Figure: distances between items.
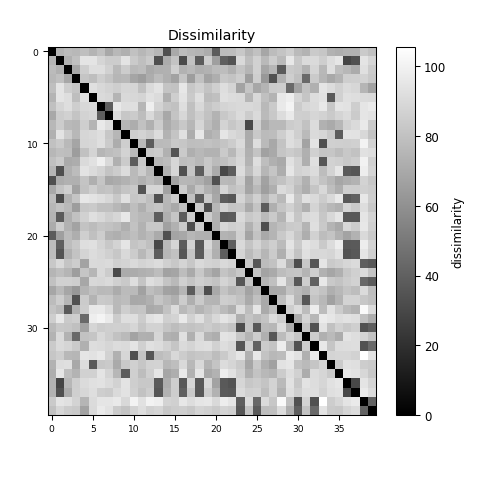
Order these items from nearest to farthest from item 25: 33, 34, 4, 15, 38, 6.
38, 4, 15, 34, 6, 33
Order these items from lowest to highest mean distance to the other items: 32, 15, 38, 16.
16, 15, 32, 38
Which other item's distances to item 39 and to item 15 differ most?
11
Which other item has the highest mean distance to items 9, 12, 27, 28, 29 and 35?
6
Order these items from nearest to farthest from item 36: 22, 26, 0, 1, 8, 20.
1, 22, 20, 0, 26, 8
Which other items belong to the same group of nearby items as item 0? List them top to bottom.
14, 20
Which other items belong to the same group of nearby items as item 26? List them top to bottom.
17, 19
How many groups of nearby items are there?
13
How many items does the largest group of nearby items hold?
8
